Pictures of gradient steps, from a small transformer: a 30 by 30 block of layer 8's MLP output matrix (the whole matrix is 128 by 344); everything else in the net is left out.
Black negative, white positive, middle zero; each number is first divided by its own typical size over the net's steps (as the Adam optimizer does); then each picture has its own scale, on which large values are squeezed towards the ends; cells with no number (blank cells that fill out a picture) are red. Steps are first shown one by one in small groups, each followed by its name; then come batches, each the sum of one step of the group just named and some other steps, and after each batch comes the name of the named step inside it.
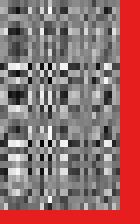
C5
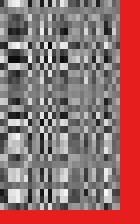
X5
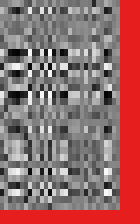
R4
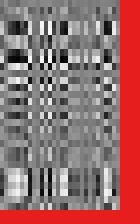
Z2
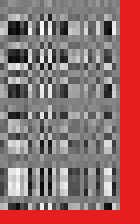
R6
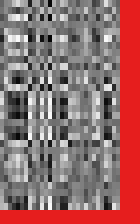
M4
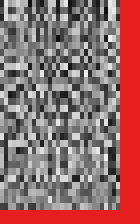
C5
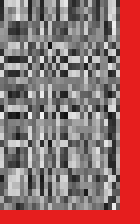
R6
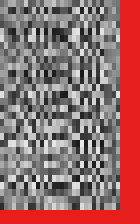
C5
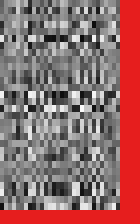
M4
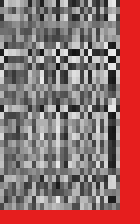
M4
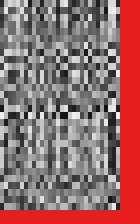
M4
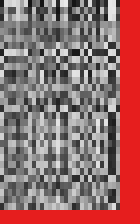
M4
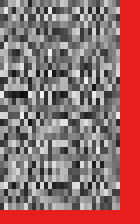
R4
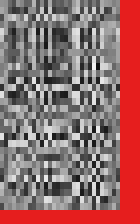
C5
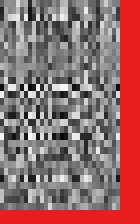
M4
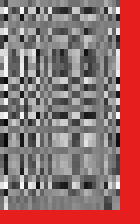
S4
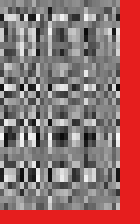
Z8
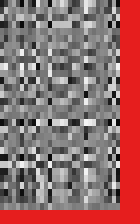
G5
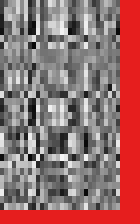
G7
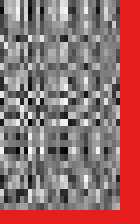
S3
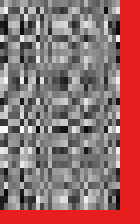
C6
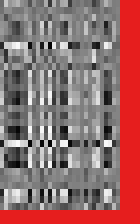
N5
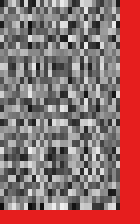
G5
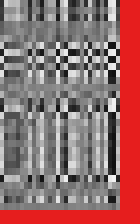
S3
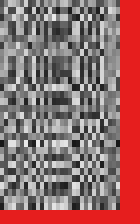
S4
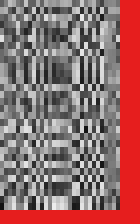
C6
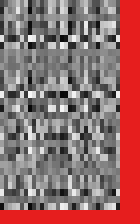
G7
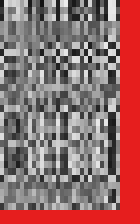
N5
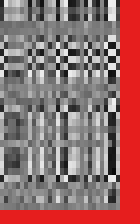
N5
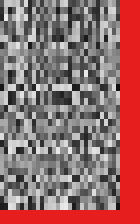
Z8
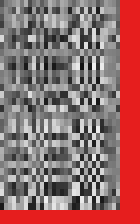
G7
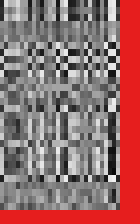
N5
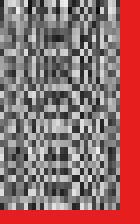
S3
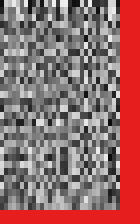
G5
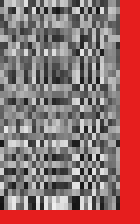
C6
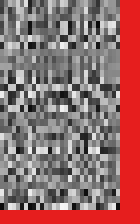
G7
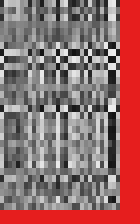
N5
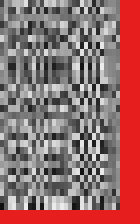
G7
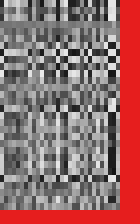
N5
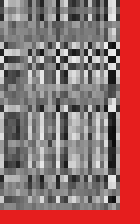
N5
